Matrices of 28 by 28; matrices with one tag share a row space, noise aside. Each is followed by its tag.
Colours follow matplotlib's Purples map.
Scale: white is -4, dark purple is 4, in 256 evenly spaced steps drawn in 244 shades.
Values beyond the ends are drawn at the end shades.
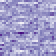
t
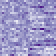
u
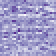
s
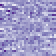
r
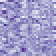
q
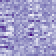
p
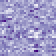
p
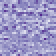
s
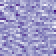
q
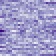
t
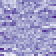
r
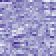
t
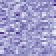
q
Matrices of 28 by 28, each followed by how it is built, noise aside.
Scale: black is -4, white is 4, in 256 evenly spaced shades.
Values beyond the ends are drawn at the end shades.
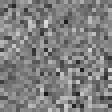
block diagonal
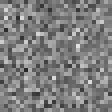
noise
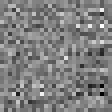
low rank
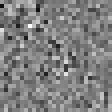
block diagonal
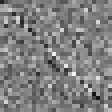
diagonal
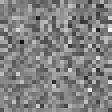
low rank
